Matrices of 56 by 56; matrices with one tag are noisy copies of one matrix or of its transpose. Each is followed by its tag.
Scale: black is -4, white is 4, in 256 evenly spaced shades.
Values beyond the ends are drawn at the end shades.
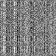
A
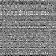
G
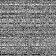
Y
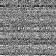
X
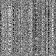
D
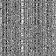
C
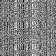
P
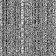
C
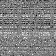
P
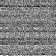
X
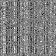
A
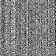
G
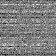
Y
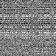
P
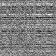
A
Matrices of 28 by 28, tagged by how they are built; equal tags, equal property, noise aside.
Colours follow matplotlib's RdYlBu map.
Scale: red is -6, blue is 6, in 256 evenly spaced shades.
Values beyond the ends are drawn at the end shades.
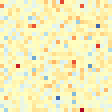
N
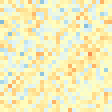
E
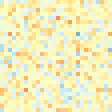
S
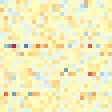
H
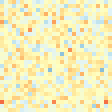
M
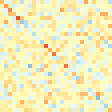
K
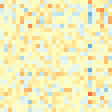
S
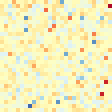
N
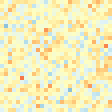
E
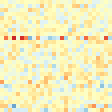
H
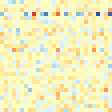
H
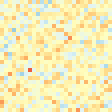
E
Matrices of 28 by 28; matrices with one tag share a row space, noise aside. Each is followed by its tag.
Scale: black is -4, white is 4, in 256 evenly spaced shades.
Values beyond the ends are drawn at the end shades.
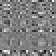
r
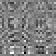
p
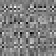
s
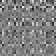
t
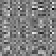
r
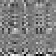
p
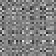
t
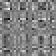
r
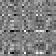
p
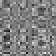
r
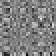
r
